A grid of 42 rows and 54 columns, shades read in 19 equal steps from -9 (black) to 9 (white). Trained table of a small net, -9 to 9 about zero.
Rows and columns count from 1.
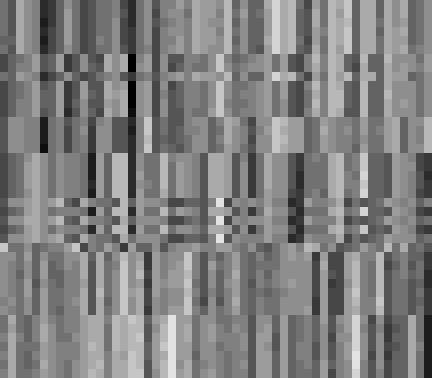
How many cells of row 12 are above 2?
7
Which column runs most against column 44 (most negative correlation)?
8
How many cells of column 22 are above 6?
7
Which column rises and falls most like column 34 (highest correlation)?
43
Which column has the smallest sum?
17
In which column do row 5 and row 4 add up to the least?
6
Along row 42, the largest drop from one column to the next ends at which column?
19
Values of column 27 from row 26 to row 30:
3 0 0 0 2
